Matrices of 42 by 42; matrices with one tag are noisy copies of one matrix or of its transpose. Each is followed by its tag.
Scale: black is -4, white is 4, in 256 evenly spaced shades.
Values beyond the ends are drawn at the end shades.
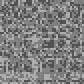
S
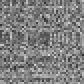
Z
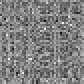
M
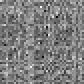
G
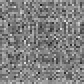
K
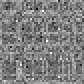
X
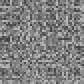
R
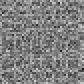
M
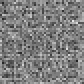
M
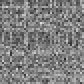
Z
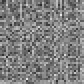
R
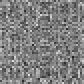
M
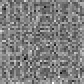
M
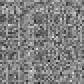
G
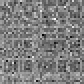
S
